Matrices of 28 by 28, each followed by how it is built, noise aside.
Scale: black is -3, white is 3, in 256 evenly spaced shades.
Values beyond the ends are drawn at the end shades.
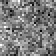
smooth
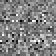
uneven rows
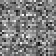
blocks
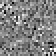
block diagonal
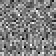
repeating columns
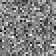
noise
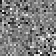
block diagonal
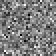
noise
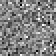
noise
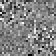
block diagonal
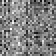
blocks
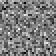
repeating columns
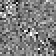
block diagonal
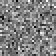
noise
